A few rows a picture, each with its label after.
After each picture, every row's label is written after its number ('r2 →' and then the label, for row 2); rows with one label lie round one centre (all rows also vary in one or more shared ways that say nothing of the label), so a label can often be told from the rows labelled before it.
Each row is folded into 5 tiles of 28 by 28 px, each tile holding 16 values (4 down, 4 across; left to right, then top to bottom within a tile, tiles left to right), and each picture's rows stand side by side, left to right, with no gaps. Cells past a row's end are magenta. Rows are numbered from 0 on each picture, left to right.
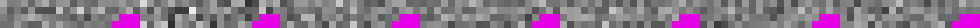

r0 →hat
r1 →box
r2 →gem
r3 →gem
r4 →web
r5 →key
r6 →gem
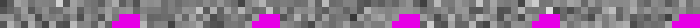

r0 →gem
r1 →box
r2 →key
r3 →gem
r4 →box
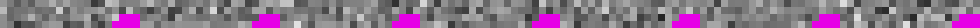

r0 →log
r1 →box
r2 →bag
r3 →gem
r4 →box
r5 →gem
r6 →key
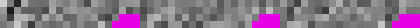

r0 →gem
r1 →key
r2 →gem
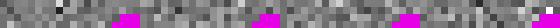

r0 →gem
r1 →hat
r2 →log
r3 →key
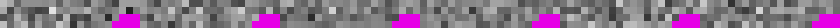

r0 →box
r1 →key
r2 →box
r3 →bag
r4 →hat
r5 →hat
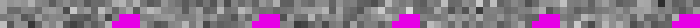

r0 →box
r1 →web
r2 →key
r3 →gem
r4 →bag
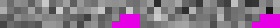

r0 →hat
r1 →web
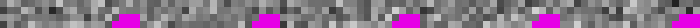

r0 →hat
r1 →gem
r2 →hat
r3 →key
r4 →bag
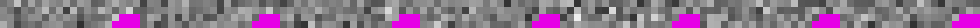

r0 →box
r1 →key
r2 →web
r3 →gem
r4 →key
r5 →bag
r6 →bag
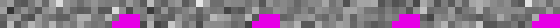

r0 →log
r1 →log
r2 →bag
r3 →log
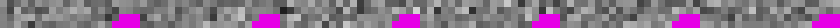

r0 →gem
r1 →key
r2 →key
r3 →bag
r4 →key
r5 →box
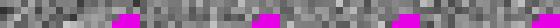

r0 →key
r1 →hat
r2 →gem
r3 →hat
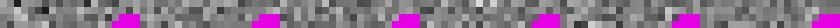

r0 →web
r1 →bag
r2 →key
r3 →gem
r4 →web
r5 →web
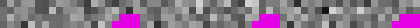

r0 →web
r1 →log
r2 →web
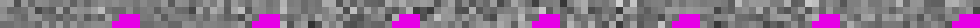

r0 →hat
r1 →hat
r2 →box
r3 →key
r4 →gem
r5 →log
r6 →gem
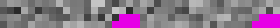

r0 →hat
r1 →log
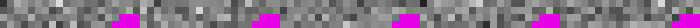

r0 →gem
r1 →log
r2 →key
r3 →gem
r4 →hat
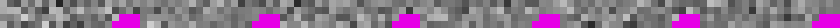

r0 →web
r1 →bag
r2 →log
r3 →web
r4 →bag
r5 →hat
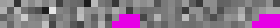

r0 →web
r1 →key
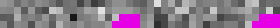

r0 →key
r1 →box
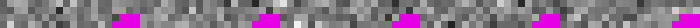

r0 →gem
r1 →web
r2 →bag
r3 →bag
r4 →key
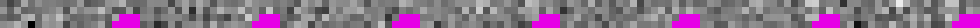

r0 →gem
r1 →hat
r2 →gem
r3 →log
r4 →key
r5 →log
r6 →log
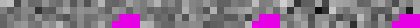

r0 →hat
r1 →box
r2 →log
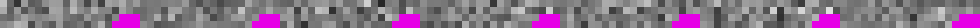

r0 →gem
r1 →key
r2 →bag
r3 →hat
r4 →bag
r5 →box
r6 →key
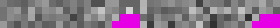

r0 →key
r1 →box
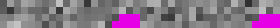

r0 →gem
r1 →box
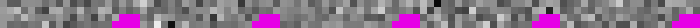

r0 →web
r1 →bag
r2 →hat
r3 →log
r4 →gem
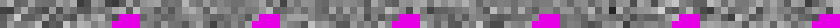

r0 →key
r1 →box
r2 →web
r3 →box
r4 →hat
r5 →box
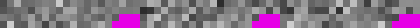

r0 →gem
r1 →key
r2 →gem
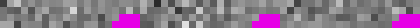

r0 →box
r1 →hat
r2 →log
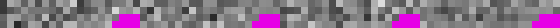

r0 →key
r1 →key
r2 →hat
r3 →box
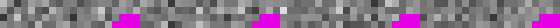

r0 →key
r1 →hat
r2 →log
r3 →key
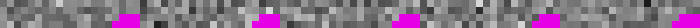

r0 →log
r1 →key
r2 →web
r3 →gem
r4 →web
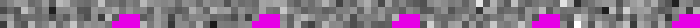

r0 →hat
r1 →box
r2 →bag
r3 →gem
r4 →bag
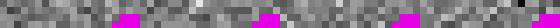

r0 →log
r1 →log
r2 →gem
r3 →bag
